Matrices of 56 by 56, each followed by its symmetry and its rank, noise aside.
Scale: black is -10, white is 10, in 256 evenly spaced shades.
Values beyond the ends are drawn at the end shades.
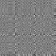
no symmetry, rank three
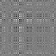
symmetric, rank one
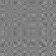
antisymmetric, rank two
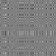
no symmetry, rank one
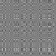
no symmetry, rank two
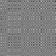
no symmetry, rank one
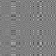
no symmetry, rank one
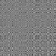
symmetric, rank three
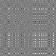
symmetric, rank one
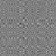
antisymmetric, rank two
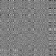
no symmetry, rank two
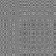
symmetric, rank two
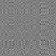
antisymmetric, rank two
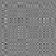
no symmetry, rank two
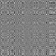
no symmetry, rank two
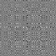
antisymmetric, rank two
